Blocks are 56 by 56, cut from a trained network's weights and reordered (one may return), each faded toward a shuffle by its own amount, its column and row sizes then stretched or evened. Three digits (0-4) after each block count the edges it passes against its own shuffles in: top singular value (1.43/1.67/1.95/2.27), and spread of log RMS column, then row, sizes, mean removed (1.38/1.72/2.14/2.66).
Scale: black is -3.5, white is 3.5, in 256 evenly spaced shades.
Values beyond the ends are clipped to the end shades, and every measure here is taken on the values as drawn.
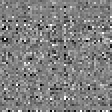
0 3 4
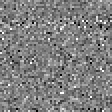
0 0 2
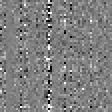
2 4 0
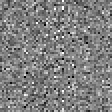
1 3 0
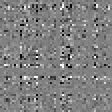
1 4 4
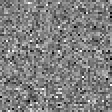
0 1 1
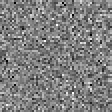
1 1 0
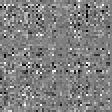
1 4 4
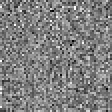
1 1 0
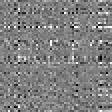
4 3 4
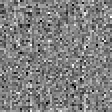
0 3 0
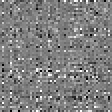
2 4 4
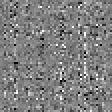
0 4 3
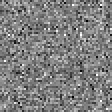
0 1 0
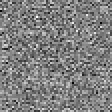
3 0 0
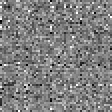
2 2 1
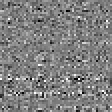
2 2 4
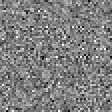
0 0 2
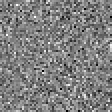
0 1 0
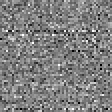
2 0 2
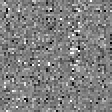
0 3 2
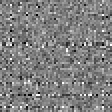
3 2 3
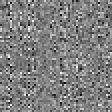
2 4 0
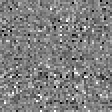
0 2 3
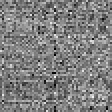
3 2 0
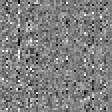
1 4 1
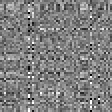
4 3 2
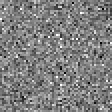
1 0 0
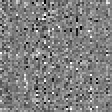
0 4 1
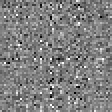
1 3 2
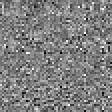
2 1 2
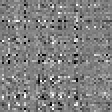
2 4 4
